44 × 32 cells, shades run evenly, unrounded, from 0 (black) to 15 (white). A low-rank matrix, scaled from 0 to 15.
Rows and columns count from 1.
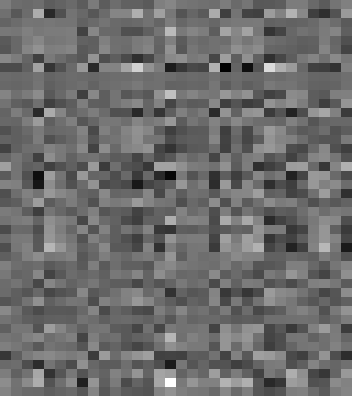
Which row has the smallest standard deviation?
9
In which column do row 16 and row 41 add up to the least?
16
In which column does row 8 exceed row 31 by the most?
25
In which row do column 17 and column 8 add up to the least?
43
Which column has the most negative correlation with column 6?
32
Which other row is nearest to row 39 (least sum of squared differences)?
7
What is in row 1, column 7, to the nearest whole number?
6
